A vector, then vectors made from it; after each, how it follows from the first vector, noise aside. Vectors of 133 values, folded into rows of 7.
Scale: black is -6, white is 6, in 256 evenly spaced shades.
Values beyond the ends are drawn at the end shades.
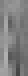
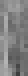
copied.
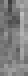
reversed.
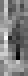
wrapped around, scaled up.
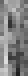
scaled up.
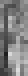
negated, scaled up.
